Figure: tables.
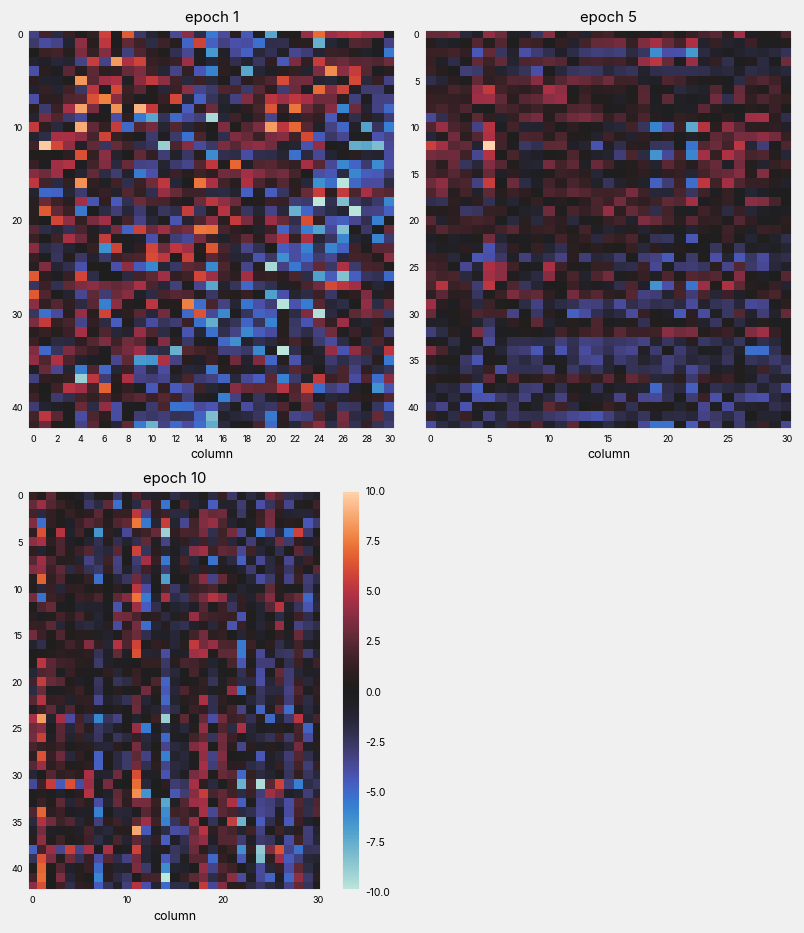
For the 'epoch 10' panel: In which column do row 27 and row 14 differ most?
28
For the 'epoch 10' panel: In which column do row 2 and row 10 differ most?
20
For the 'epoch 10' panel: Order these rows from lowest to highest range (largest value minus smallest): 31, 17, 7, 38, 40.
7, 17, 40, 38, 31
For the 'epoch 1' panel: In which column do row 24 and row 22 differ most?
21
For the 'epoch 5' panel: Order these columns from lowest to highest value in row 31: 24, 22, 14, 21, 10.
24, 10, 21, 22, 14
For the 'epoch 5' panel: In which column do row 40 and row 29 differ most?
0
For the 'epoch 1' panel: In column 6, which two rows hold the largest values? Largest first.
7, 38
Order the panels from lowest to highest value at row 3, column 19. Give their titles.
epoch 1, epoch 10, epoch 5
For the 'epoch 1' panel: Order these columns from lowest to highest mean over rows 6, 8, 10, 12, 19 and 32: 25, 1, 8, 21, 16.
8, 21, 25, 16, 1
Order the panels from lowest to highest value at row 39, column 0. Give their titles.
epoch 10, epoch 5, epoch 1
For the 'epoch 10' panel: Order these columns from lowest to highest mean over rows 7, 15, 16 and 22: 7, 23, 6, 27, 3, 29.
27, 7, 29, 23, 6, 3
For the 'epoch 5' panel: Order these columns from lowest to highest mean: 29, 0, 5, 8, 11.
8, 29, 11, 0, 5
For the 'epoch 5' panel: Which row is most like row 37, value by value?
17
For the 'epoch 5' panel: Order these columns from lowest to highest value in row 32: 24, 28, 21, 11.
24, 11, 21, 28
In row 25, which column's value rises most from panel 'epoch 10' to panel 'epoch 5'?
12
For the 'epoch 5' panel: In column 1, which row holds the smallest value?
40
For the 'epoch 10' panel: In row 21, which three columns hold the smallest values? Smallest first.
22, 14, 27
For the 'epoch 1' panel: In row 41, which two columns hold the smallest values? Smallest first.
15, 20
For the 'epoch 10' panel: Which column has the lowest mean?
14
